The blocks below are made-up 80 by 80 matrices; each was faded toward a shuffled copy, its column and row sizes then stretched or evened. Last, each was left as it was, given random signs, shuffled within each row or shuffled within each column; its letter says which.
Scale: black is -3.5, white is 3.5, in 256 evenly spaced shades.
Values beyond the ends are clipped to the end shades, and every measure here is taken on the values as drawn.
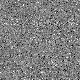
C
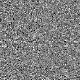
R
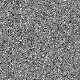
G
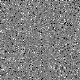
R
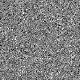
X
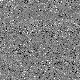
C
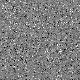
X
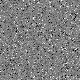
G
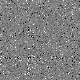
X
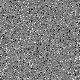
G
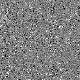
R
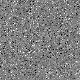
X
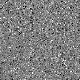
R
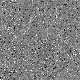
G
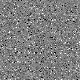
R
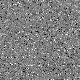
C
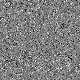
C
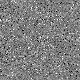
C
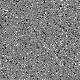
G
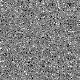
R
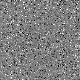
X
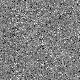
G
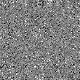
R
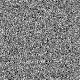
C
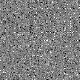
R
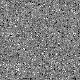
X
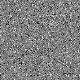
X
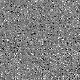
R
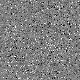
X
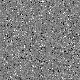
G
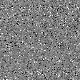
C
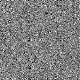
R
